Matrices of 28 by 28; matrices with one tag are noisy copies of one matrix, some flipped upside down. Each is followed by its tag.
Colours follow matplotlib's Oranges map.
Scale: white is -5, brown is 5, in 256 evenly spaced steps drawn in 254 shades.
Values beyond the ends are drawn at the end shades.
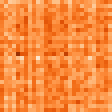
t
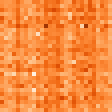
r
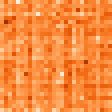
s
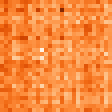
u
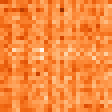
u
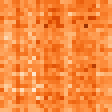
r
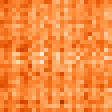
u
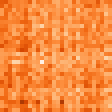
u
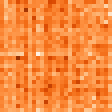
t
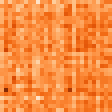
s
